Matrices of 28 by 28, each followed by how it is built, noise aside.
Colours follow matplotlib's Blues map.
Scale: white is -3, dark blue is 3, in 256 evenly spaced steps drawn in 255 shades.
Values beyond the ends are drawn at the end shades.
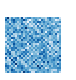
Toeplitz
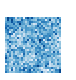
smooth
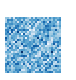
Hankel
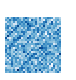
Hankel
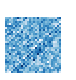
Hankel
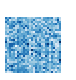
blocks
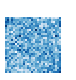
smooth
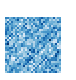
Hankel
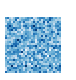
repeating columns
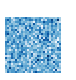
noise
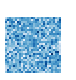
noise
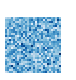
noise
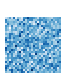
Hankel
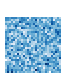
noise
